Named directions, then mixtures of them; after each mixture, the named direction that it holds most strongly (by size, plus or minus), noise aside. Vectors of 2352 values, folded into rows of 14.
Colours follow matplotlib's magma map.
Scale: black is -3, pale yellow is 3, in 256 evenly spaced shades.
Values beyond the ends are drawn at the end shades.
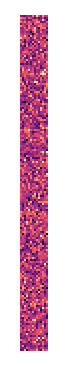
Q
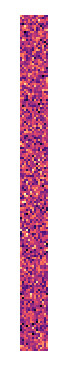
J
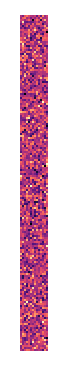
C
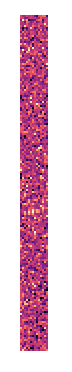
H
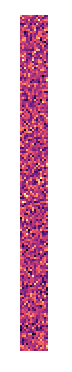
J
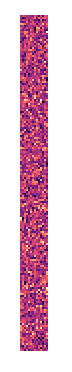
J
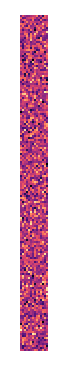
C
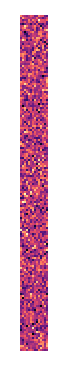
J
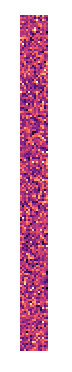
Q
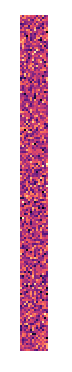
C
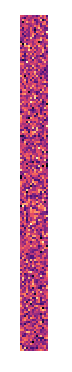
C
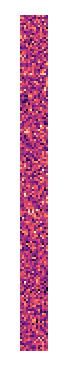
Q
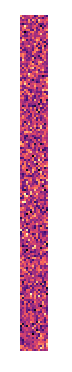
J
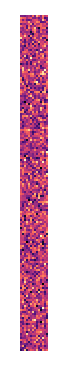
Q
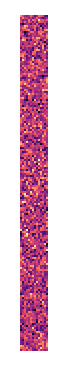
J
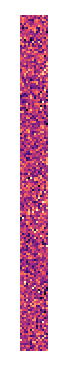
Q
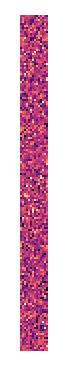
C
